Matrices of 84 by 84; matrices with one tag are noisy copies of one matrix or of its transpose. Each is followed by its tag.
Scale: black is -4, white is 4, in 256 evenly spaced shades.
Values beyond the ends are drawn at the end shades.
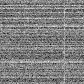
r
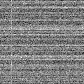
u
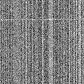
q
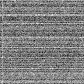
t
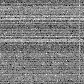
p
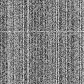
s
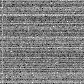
t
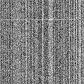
q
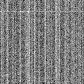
u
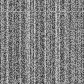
u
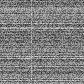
s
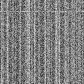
u
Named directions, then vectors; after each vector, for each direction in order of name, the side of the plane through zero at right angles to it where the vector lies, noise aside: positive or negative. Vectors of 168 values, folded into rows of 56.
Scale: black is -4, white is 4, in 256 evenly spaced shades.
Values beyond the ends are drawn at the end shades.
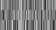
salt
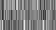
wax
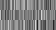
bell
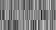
negative, positive, positive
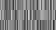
positive, positive, negative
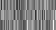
negative, negative, negative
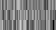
positive, positive, positive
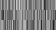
positive, positive, positive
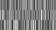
positive, negative, negative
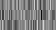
negative, positive, positive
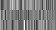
positive, negative, positive
